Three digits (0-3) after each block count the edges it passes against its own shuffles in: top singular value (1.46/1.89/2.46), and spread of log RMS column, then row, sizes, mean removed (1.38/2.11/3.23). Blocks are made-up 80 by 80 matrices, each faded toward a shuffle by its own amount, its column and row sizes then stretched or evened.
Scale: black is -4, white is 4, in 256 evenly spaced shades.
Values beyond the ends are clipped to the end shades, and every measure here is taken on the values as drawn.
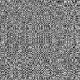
3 1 2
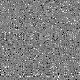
2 0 1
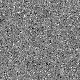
0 0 0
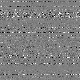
0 0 3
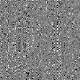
2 2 0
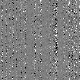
0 3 0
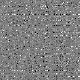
2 1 2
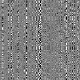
3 3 0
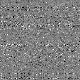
1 0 2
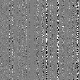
1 3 0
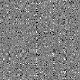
2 2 1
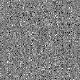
1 2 1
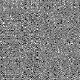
2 1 1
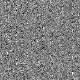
0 2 0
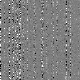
2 3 0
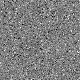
0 0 0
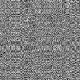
3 1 1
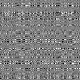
3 0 3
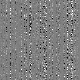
0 3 0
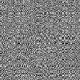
3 1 2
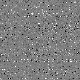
1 1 2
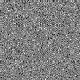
2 0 0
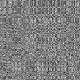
3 2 0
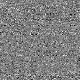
1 0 2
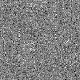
1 1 0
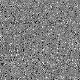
1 1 1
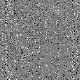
1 2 0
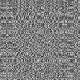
3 0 2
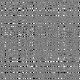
3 2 3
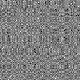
3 0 0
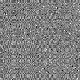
3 0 0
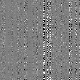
3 3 1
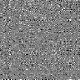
2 1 2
